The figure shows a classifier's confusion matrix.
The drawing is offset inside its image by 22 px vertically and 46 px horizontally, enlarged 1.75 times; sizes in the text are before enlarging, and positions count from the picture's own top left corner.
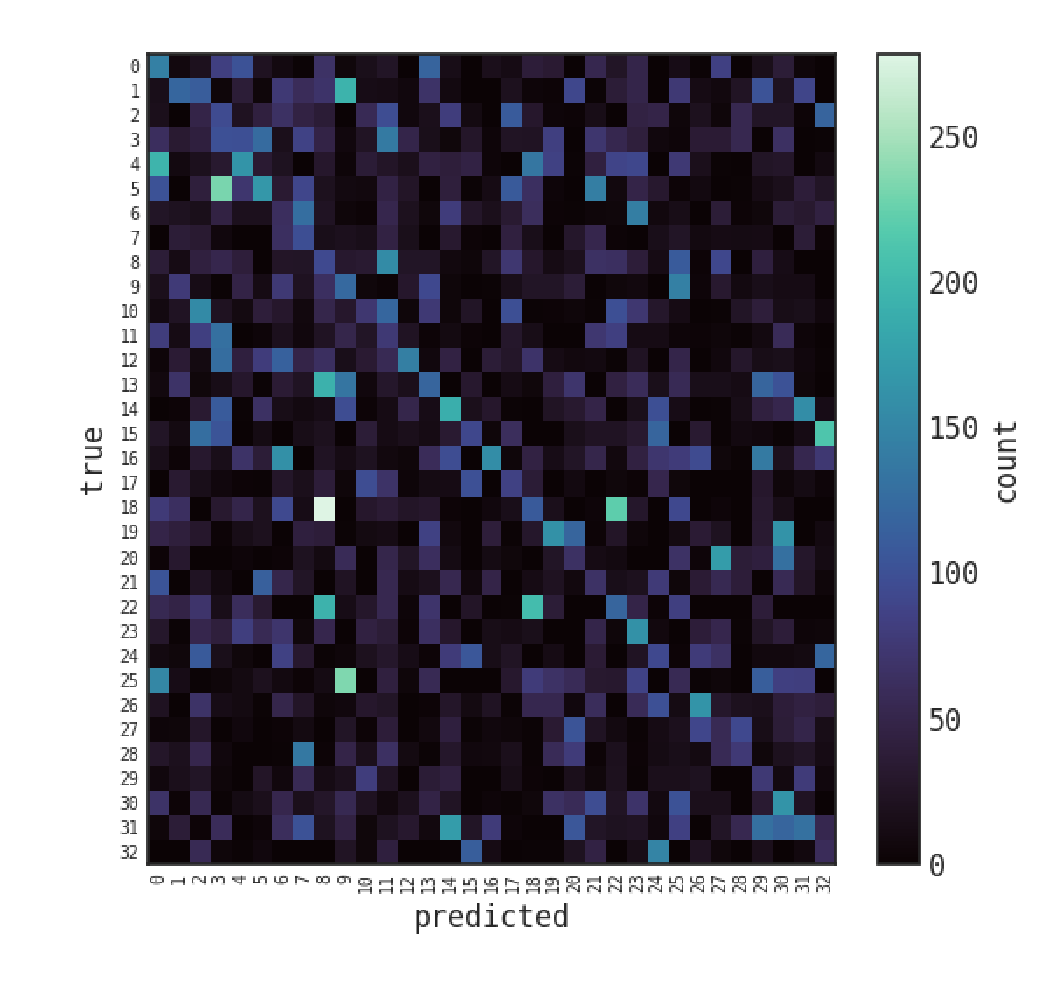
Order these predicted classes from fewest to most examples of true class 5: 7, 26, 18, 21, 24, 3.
26, 24, 18, 7, 21, 3
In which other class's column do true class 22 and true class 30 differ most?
18
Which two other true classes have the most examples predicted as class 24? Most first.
32, 15
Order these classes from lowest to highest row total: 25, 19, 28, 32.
32, 28, 19, 25
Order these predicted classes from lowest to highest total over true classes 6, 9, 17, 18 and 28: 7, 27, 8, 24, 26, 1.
26, 24, 27, 1, 7, 8
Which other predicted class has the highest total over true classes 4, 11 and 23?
0
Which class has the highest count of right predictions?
14
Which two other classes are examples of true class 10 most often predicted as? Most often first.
2, 11
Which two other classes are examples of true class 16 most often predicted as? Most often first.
6, 29
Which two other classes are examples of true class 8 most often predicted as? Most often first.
11, 25
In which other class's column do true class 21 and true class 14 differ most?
31
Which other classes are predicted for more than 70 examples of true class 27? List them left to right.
20, 26, 28
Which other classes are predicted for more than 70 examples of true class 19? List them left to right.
13, 20, 30
